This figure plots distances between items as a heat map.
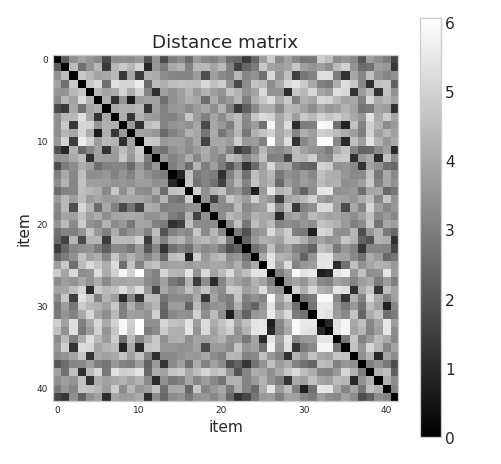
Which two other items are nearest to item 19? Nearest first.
27, 17
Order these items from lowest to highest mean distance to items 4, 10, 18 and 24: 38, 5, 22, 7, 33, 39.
39, 5, 7, 22, 38, 33
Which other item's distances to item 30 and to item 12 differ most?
40
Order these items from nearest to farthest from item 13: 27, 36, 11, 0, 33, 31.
0, 31, 11, 36, 27, 33
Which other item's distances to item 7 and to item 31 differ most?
21
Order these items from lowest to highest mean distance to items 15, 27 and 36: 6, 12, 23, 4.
12, 4, 23, 6
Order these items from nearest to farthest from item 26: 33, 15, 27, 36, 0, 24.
33, 27, 36, 15, 0, 24
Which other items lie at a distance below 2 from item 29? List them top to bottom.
2, 8, 10, 18, 35
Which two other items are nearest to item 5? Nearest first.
9, 7
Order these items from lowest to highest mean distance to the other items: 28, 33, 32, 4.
4, 28, 33, 32
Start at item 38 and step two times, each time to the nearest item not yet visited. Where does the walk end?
22
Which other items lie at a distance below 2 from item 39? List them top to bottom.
4, 12, 28, 36
